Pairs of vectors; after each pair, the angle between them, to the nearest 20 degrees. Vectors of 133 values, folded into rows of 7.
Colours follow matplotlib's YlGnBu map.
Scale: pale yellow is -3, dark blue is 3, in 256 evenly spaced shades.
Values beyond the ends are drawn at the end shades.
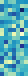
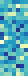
100 degrees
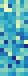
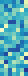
80 degrees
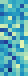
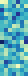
60 degrees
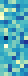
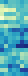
60 degrees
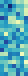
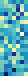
100 degrees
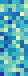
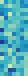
100 degrees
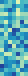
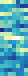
100 degrees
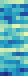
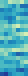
20 degrees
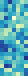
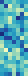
100 degrees
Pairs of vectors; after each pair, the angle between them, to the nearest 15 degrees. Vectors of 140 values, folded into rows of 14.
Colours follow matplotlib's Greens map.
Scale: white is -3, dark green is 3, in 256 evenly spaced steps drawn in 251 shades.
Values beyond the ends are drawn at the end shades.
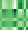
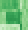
105 degrees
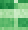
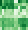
30 degrees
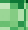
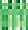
105 degrees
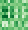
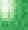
120 degrees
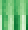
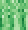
135 degrees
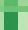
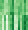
105 degrees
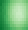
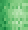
30 degrees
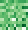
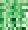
150 degrees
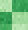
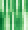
75 degrees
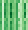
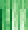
75 degrees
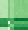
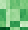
90 degrees
